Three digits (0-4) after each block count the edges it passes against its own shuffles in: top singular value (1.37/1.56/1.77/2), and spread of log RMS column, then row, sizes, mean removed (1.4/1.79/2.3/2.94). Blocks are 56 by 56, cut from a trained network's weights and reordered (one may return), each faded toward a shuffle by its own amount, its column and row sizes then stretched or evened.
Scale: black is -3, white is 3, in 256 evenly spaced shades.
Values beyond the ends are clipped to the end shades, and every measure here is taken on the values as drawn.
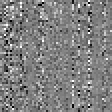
0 4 0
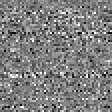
1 0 4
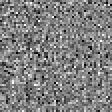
1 2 1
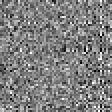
4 2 2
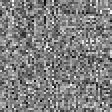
3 1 0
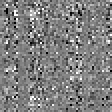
3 4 3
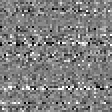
0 0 4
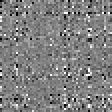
4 3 3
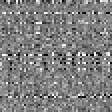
4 0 4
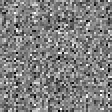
3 3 0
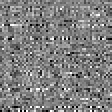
3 0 4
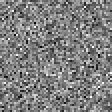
1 0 0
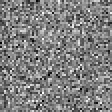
2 1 0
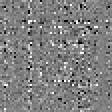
0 3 3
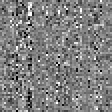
1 4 0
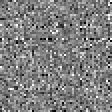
0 2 2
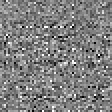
1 1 3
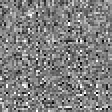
3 3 2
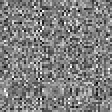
4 2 1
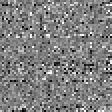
0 1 3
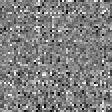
1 2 3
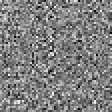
2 2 0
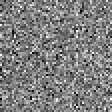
2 1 0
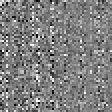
1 4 2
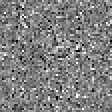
1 2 1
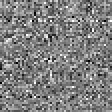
2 1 2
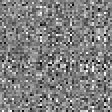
3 3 2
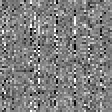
4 4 0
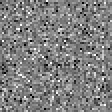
0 1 0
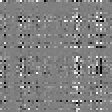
4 4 4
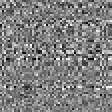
4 0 4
